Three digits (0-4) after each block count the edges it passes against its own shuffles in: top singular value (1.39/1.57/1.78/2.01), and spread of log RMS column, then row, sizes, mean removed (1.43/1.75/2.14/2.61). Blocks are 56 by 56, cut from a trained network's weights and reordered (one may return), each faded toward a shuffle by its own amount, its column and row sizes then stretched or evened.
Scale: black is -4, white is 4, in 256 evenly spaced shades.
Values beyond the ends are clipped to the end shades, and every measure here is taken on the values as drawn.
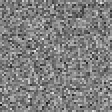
1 0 0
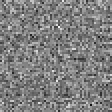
2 0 1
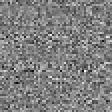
3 0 3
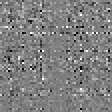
1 3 4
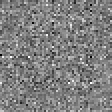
0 2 1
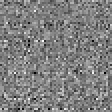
3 1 3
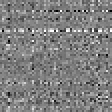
4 3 4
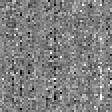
1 3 0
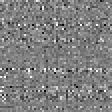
0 0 4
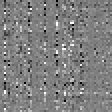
1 4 1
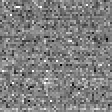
1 0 2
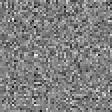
2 2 1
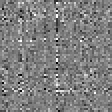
3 3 3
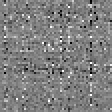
1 3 2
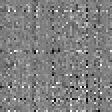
2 3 3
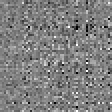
2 4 3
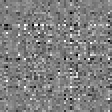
2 4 3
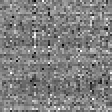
2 3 0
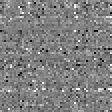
0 1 3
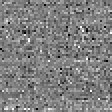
0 1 2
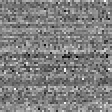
3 0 2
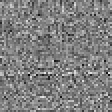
2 0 2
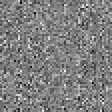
1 4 0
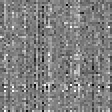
4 4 2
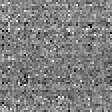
1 1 1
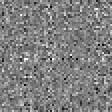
2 3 1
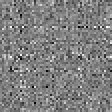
2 2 3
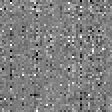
0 4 2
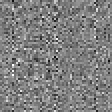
3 4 0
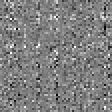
1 4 2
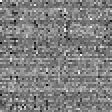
3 2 0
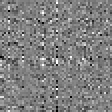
3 4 3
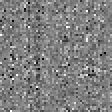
0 3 1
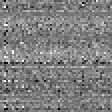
3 2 3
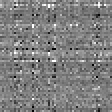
4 3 3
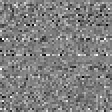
0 0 4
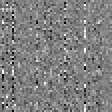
1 4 0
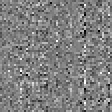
1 4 0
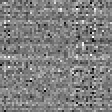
2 3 0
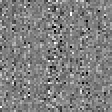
0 4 0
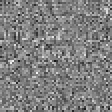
2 1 2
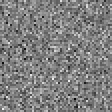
1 2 0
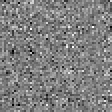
0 3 1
